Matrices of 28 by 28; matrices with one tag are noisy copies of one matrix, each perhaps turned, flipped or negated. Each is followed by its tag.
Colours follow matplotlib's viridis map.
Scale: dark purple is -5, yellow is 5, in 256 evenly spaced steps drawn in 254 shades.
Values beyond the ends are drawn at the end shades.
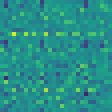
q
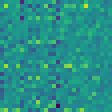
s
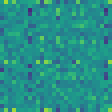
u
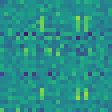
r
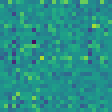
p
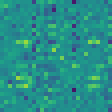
r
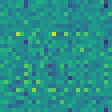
q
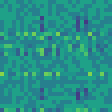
r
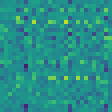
q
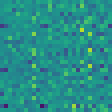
q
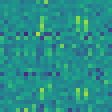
r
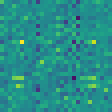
r
